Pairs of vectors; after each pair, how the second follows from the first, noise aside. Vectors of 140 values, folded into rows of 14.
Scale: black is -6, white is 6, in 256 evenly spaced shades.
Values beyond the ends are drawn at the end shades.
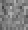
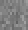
reversed, negated, shrunk.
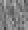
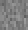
wrapped around, shrunk.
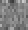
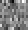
scaled up.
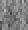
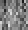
negated, scaled up.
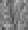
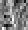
negated, scaled up.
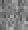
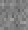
wrapped around, shrunk.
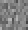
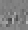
negated, partly zeroed.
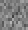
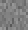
wrapped around, shrunk.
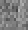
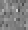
negated, partly zeroed.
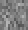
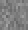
shrunk.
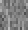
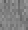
reversed, negated, shrunk.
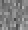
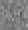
wrapped around, shrunk.
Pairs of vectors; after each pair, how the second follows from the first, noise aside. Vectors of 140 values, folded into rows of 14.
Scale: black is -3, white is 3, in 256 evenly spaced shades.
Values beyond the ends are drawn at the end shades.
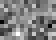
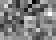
wrapped around.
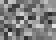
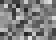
wrapped around.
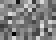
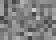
wrapped around, negated, shrunk.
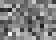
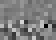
wrapped around, negated, partly zeroed.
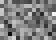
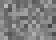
wrapped around, negated, shrunk.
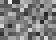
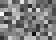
wrapped around.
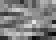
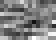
negated.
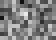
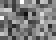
negated.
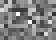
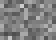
wrapped around, shrunk.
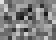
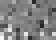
wrapped around, negated, partly zeroed.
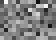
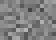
wrapped around, shrunk.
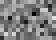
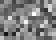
negated.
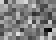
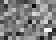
negated.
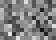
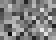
negated.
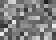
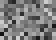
negated.
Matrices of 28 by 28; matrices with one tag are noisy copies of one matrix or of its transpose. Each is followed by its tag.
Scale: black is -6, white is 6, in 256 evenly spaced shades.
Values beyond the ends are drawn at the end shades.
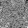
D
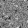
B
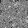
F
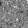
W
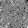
D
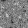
W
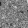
W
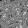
F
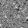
B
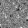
B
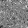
D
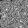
F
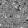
B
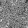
D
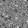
B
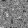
W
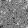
D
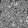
F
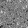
D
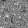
W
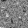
W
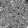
D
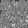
F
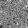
D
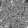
D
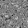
B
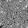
D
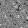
B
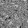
B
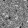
B
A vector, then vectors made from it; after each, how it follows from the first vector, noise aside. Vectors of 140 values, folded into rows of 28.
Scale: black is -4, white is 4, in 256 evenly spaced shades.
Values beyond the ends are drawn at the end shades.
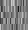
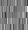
reversed, negated, partly zeroed.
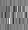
reversed, negated, partly zeroed.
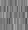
reversed, shrunk.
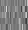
reversed, partly zeroed.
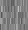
negated, shrunk.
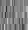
reversed, negated, partly zeroed.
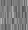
wrapped around, negated, shrunk.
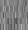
wrapped around, negated, shrunk.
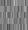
wrapped around, negated, shrunk.
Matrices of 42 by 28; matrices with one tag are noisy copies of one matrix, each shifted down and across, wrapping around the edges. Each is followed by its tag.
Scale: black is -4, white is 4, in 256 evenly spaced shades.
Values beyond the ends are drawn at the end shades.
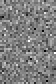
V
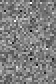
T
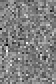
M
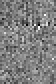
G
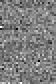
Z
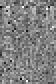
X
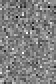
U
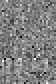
X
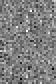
U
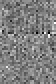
G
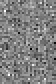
U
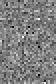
T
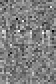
X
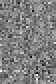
M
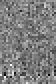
G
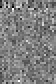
G
